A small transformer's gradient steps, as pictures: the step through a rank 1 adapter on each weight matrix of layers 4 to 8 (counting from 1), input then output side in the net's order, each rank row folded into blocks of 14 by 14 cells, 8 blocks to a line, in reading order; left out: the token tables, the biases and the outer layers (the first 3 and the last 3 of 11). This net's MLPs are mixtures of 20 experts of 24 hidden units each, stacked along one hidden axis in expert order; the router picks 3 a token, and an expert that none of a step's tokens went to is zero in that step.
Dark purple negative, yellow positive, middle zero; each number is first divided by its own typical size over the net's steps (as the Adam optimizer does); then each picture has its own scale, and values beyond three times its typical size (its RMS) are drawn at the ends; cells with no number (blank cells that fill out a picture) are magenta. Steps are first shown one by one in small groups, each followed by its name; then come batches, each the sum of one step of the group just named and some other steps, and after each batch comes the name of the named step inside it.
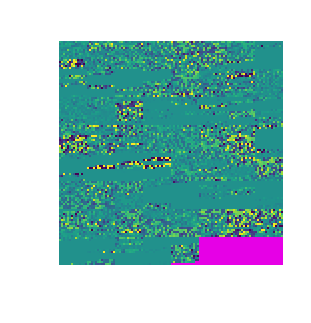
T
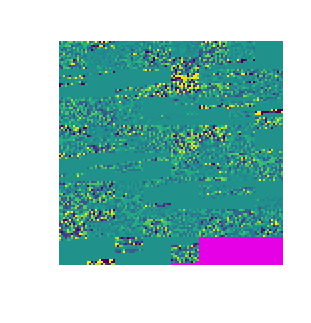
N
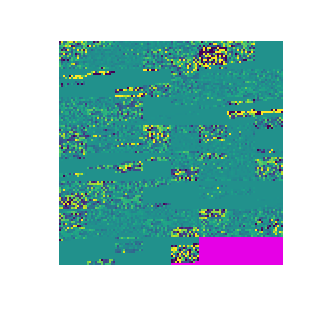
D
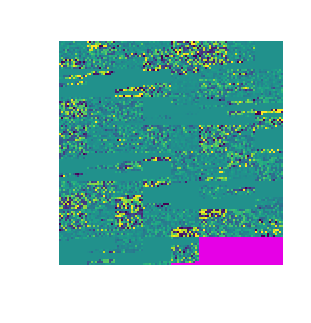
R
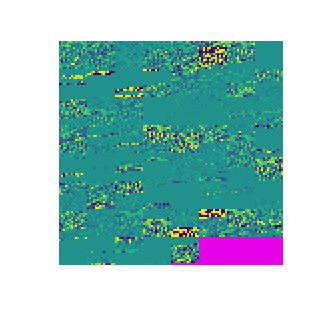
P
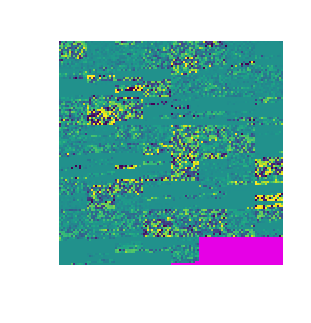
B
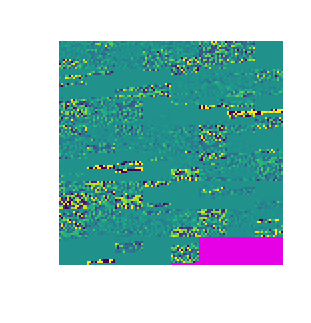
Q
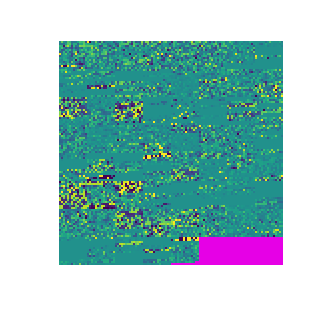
R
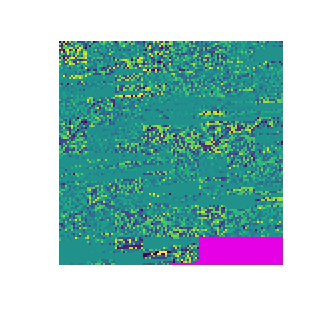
P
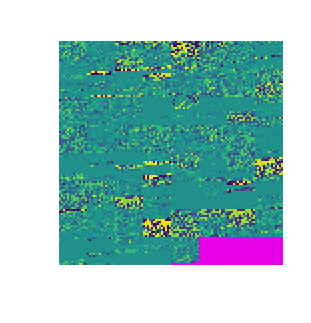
P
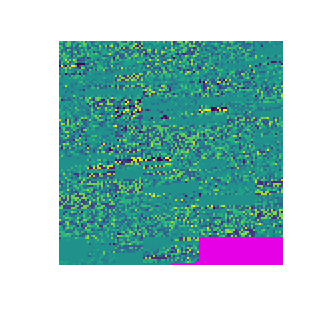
T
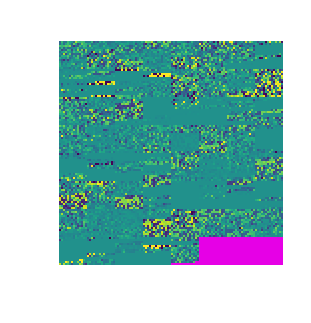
D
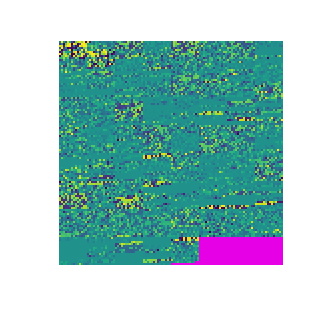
R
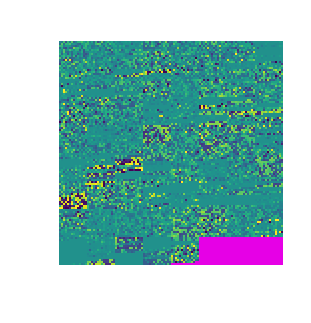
Q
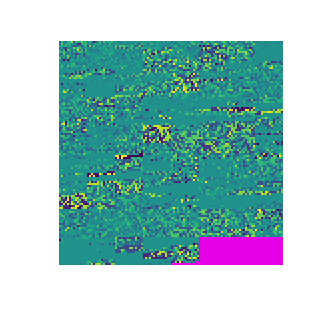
D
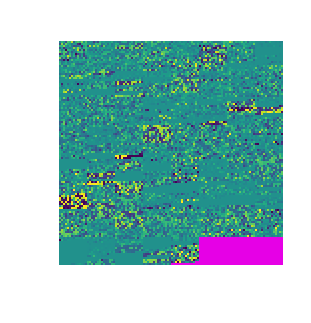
D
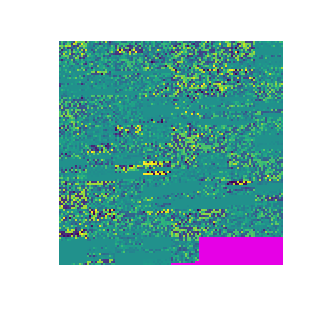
N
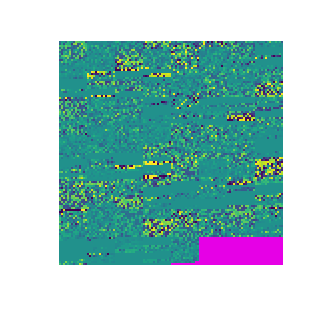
B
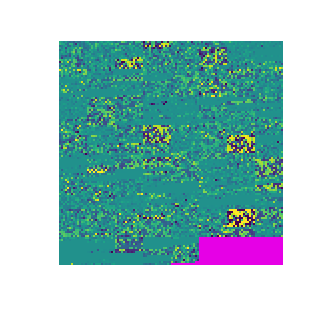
T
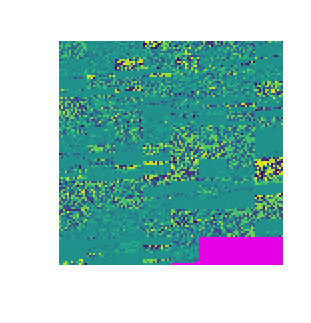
B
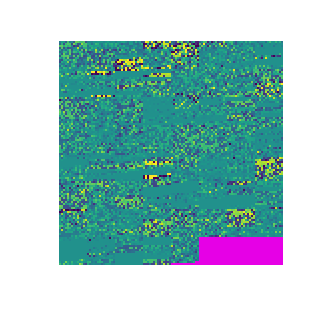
T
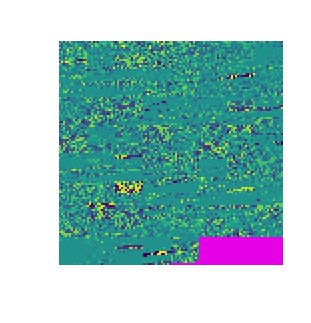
T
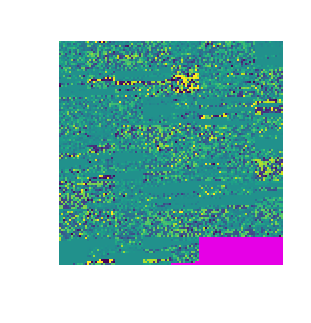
N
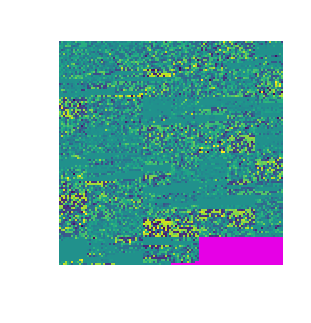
P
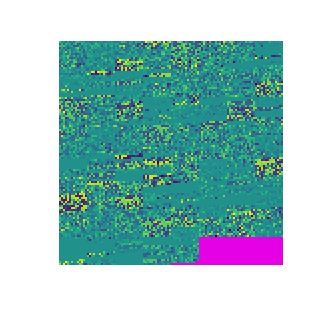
T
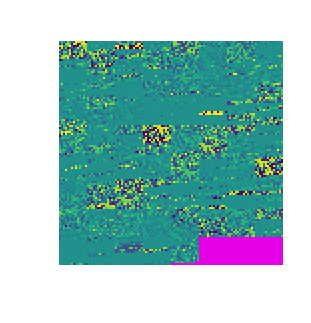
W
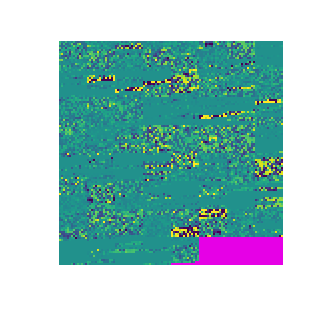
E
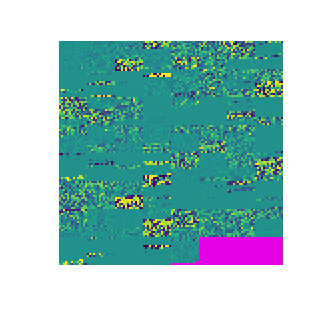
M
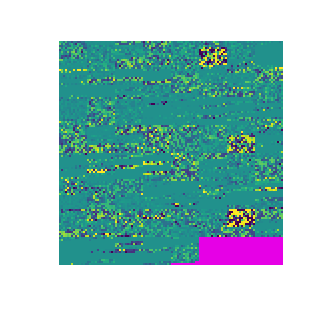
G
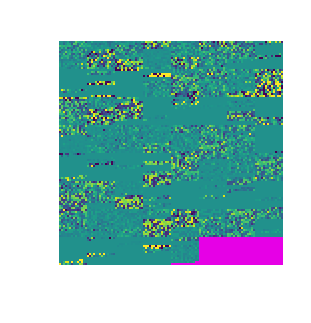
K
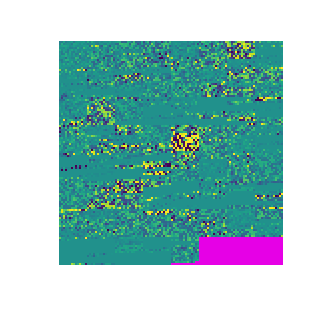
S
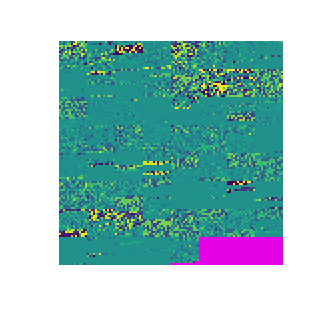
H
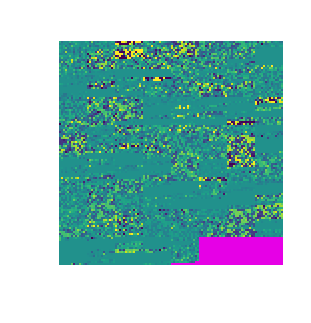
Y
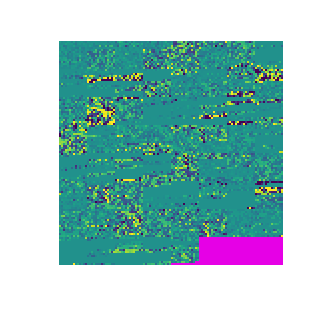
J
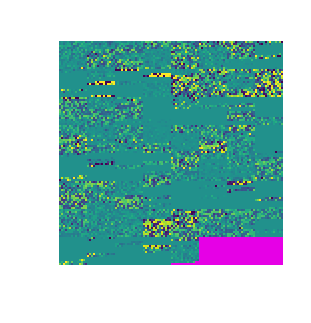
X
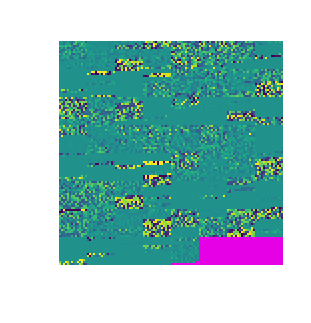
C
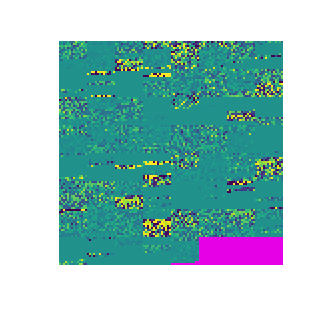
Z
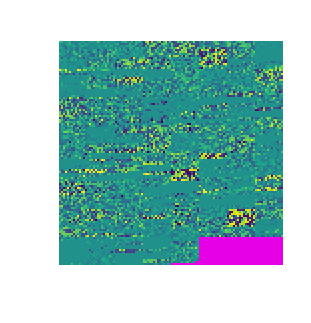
G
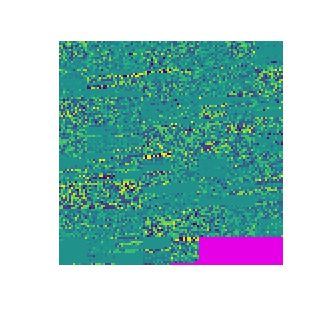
J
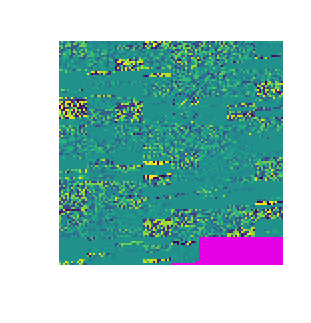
C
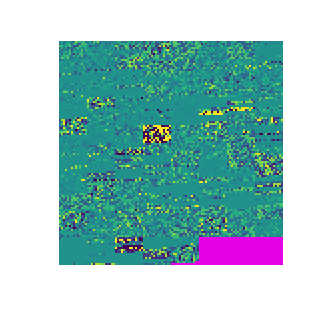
W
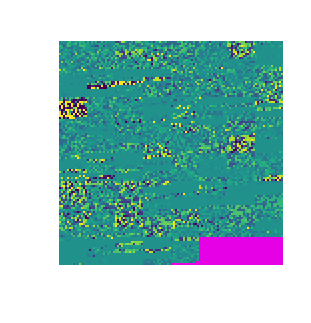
Y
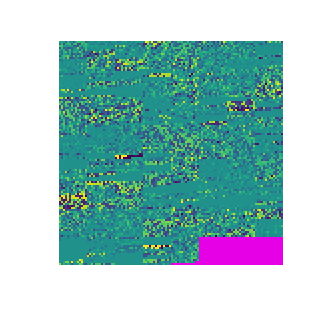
K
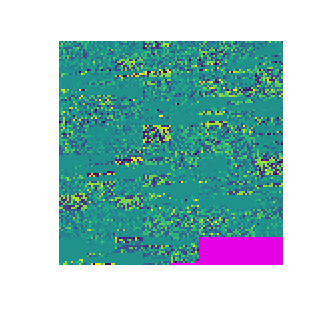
M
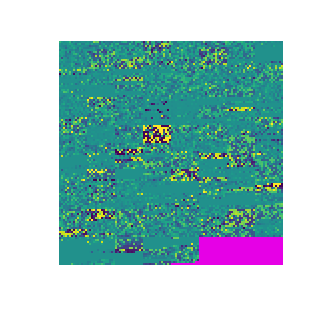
G
